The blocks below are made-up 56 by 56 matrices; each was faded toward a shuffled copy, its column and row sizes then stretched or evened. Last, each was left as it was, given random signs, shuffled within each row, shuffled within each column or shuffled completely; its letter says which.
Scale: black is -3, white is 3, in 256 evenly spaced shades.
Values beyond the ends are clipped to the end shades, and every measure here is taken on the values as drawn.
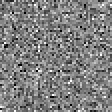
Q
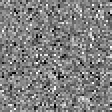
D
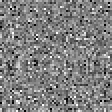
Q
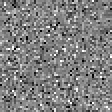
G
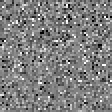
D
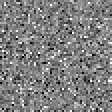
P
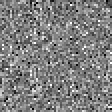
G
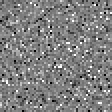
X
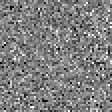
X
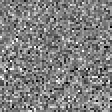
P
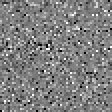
P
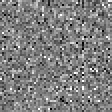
D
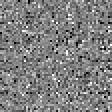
Q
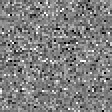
P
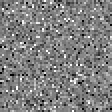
X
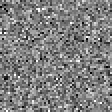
P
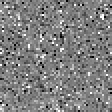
G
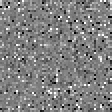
D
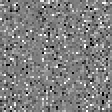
G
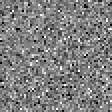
X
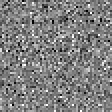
Q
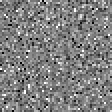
X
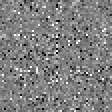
D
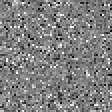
D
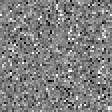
G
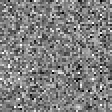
D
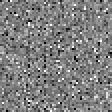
G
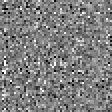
D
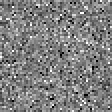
G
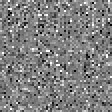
D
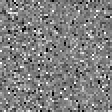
G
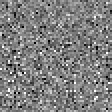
D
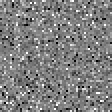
P
